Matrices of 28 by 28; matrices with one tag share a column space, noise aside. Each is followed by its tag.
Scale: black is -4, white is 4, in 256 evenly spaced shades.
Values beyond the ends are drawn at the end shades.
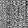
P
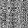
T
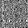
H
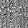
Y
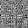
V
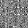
Y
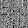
Y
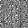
V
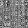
P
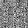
Y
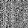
T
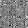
P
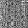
P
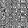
Y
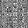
Y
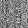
T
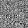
V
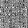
Y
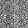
V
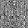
P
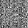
Y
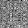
T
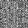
T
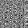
V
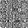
H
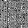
T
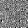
H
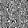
H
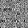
H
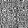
T
